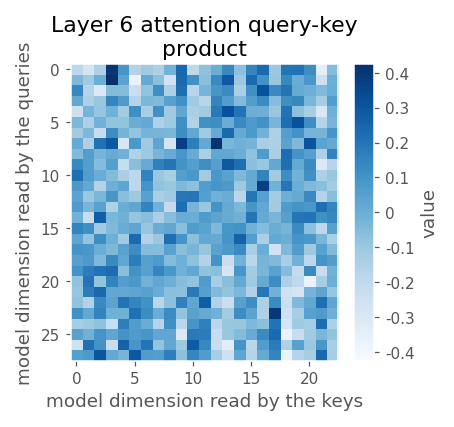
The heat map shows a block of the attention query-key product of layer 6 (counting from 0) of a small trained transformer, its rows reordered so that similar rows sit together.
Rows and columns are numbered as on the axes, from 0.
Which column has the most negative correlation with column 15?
1
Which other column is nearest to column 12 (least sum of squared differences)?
9
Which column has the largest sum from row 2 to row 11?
18
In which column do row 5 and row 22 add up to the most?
11
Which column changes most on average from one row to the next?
2
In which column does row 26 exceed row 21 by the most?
19
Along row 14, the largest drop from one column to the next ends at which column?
3
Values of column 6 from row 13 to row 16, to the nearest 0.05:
0.15 -0.05 -0.1 -0.15
